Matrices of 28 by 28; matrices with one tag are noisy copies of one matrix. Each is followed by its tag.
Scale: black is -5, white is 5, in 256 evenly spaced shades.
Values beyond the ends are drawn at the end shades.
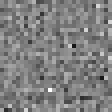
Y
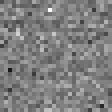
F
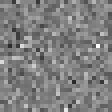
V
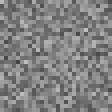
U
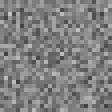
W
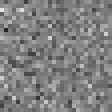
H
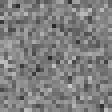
F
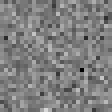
V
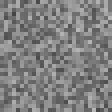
W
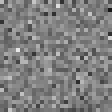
U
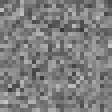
F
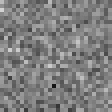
U
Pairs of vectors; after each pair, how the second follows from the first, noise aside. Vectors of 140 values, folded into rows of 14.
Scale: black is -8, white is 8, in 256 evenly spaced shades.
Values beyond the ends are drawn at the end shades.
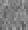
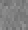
negated, shrunk.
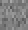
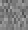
negated.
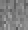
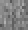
reversed.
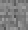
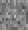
negated.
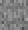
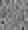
sign-scrambled.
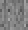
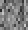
scaled up.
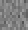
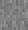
negated, shrunk.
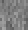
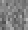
negated.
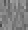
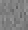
wrapped around, shrunk.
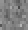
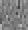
sign-scrambled.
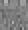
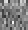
scaled up.
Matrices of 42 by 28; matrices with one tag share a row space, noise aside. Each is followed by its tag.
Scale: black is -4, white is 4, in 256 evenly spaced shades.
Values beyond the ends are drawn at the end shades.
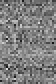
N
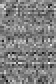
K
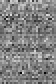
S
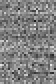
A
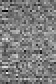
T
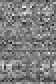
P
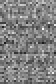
K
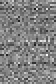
A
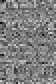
K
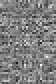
T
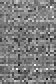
A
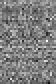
S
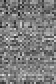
N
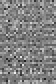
N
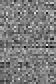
A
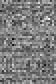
P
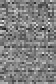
K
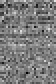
K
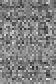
S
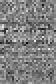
K
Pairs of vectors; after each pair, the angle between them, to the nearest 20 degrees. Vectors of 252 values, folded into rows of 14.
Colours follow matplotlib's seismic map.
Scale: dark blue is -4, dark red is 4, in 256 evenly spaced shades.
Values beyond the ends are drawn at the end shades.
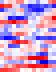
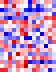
60 degrees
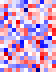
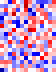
100 degrees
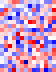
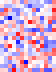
20 degrees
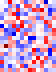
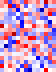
140 degrees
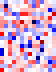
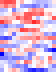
100 degrees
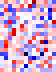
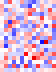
140 degrees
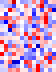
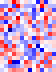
40 degrees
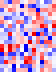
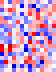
20 degrees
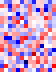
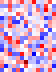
160 degrees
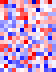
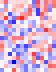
60 degrees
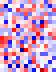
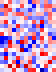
160 degrees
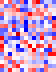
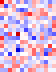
40 degrees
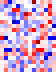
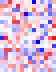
160 degrees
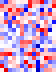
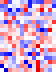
160 degrees
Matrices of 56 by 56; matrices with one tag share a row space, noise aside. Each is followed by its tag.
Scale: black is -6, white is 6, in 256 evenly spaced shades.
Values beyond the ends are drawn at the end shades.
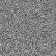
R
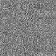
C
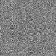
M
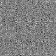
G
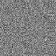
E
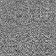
G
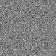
R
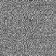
C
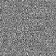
C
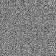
E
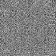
E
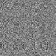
R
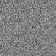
R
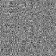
M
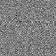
G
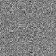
M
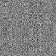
C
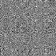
E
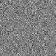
R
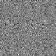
R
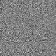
R
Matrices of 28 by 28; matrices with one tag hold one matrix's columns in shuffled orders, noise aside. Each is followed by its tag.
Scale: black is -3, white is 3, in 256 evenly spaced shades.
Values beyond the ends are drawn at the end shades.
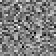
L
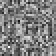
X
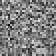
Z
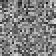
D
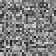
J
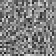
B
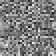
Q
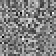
D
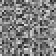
Z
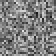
B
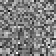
Z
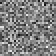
L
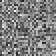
Q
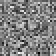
Q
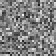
B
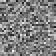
L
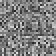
Q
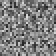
J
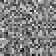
Z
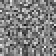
Z
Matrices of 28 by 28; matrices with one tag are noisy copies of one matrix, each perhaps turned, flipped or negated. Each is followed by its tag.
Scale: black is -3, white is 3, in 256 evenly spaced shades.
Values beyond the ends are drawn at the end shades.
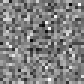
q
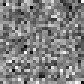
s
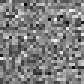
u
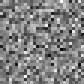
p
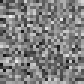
u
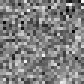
s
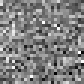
u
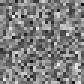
q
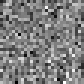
u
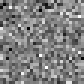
s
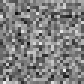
q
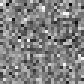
q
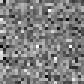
u
